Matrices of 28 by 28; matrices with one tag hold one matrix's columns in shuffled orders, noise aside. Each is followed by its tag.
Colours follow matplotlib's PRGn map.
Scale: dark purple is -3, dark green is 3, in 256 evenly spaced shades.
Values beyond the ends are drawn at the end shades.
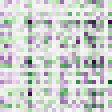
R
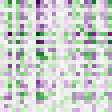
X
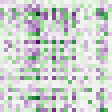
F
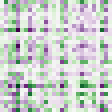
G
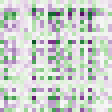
F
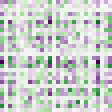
R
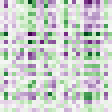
X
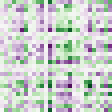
G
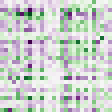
F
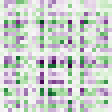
R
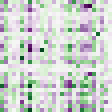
G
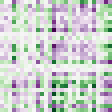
G
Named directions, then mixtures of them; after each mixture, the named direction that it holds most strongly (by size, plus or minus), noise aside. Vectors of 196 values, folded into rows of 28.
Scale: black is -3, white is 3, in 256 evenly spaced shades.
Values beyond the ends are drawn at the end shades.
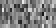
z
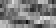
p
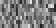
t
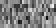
z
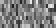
t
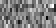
t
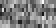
z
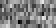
z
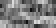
p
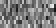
t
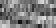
p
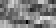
p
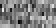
z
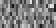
t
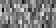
z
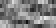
p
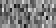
z
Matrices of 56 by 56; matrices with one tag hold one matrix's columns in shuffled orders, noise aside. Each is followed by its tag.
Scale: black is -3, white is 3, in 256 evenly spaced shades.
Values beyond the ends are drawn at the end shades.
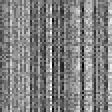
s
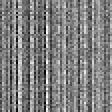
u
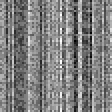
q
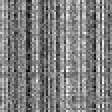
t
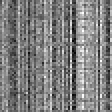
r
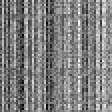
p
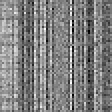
r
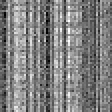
q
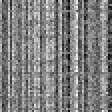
t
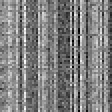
q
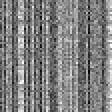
u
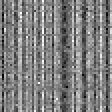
q
